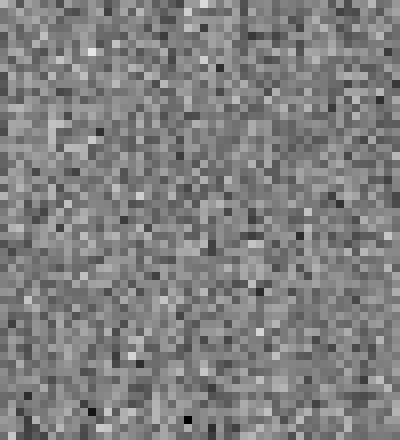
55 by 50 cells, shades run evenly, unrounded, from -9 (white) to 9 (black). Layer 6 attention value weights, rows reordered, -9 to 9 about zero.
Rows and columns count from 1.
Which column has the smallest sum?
2
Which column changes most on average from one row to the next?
26
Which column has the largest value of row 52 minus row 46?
12
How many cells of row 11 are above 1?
12
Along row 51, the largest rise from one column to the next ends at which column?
11
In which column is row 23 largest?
49
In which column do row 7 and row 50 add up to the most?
4
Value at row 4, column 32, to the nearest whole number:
-1
